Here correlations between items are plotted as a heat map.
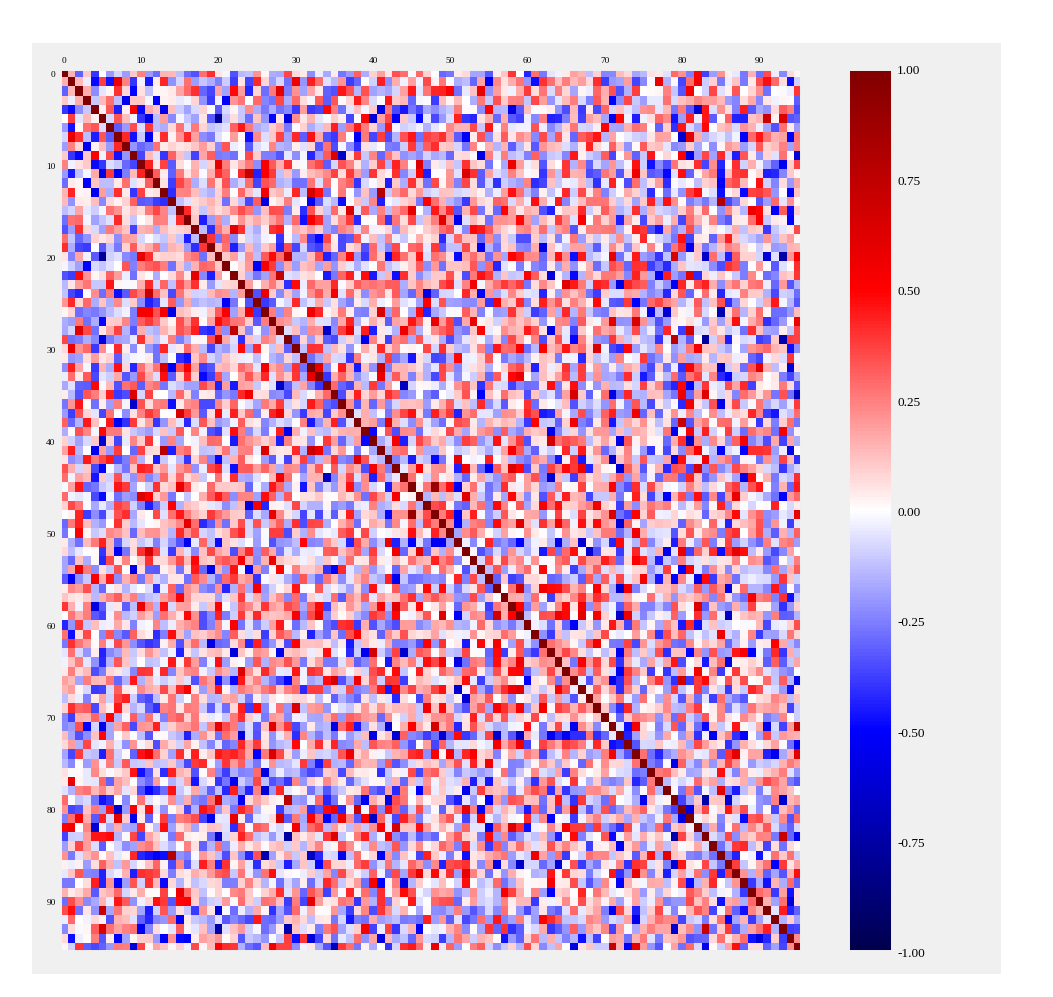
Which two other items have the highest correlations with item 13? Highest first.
41, 32
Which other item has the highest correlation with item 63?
40
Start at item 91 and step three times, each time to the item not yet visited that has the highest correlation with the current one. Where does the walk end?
83
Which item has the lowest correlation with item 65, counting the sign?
72
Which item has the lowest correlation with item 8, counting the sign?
3
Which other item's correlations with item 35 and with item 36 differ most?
9
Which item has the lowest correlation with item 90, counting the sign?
94
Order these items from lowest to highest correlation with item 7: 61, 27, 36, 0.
61, 0, 27, 36
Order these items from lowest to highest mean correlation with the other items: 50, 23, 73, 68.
68, 73, 50, 23
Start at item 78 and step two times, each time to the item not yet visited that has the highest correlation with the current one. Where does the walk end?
14
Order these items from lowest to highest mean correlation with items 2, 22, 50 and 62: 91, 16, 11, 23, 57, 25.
91, 11, 25, 57, 16, 23
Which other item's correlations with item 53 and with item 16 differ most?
75
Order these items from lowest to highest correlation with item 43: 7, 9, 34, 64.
7, 34, 9, 64
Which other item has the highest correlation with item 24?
11
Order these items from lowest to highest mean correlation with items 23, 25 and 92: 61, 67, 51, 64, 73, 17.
51, 61, 17, 67, 64, 73
